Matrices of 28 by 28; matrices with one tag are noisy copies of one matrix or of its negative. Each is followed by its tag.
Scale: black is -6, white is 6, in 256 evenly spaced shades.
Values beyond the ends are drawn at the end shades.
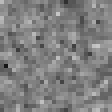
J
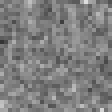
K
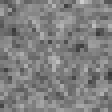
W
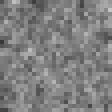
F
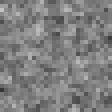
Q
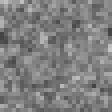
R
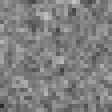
K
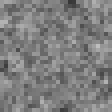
J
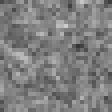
W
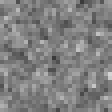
W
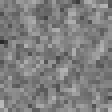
K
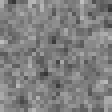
F
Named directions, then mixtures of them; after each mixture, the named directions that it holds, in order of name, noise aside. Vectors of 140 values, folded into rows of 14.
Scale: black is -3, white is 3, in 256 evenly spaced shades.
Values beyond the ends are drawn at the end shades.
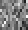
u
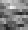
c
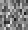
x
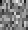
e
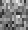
c, e.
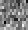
c, u, x.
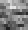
c.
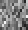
u.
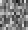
e, x.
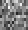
c, e, x.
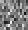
x.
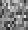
c, e, x.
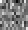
e.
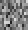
x.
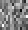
u, x.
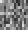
e, x.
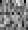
e, u, x.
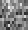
c, e, x.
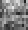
c, e, u.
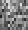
c, e, x.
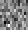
u, x.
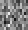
x.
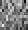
e, u, x.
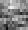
c.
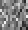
u.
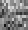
c, e, x.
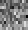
c, e, u.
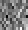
u, x.
